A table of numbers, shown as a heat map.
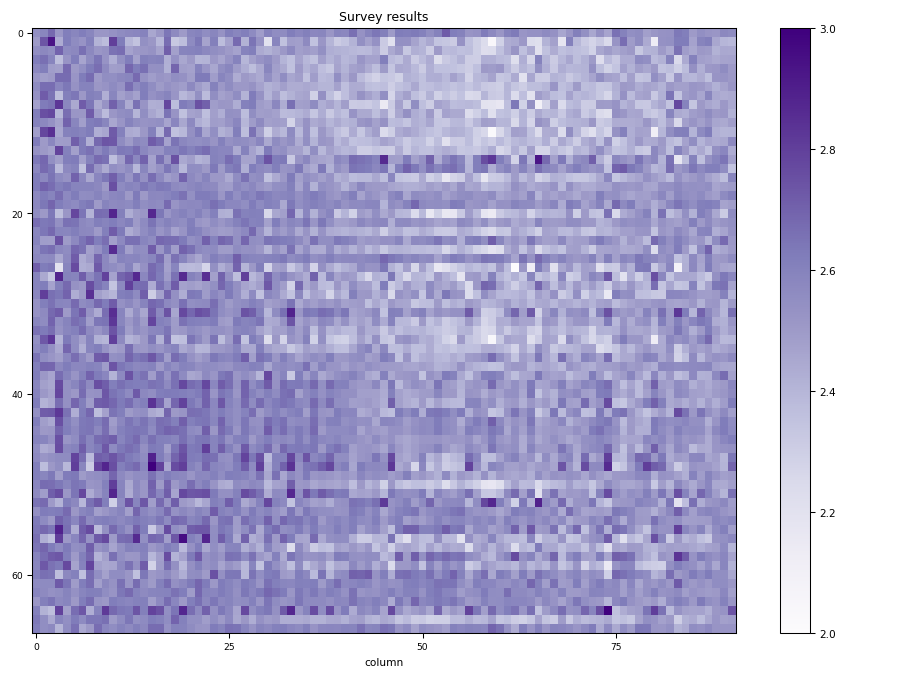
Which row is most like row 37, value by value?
17
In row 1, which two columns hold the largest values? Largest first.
2, 10
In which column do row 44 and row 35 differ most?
73
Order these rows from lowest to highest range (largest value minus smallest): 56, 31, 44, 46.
44, 46, 31, 56
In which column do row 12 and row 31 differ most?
83
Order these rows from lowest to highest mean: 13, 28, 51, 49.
13, 28, 49, 51
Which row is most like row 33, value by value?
22
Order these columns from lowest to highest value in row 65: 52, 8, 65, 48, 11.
52, 48, 65, 11, 8
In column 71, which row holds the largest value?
48
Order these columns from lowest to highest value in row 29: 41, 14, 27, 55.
27, 55, 41, 14
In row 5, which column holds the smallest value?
63
